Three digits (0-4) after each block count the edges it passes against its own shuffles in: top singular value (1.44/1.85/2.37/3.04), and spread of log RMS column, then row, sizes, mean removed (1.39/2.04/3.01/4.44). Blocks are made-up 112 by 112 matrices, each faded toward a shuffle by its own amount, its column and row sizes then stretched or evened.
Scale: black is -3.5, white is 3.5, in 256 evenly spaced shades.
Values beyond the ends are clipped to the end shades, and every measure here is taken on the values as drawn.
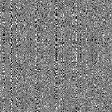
3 3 1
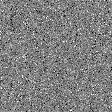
0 0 0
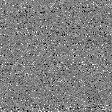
0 0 2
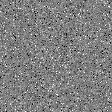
0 1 0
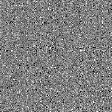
1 2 2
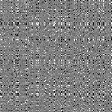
4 3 2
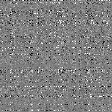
1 2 3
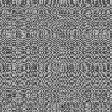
4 1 3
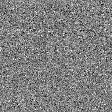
0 0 1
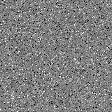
0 0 0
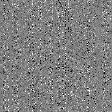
0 3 0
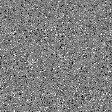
0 1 1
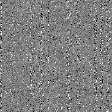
0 3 0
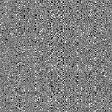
3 3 1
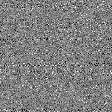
2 0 2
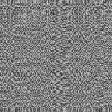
3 1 1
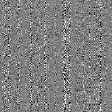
2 4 1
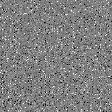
2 1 0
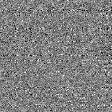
2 1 2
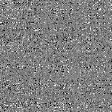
0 2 3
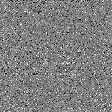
1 0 1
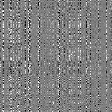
4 4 0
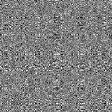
3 2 2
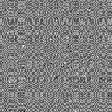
4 0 1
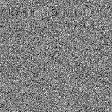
2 1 0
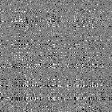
3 2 3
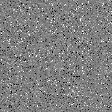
1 1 1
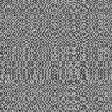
4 2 0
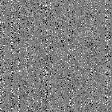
0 3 0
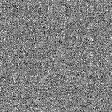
2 0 0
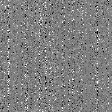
0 3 0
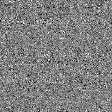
1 0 2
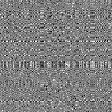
4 0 3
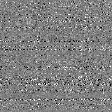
1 1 3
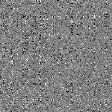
2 2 1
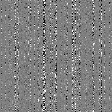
3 4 0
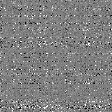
1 2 3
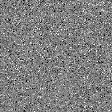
1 1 1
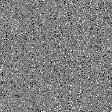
0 2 0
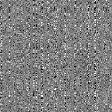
3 3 0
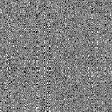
3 2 1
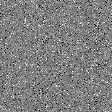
0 1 0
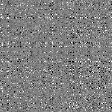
2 2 3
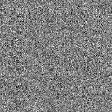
2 1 1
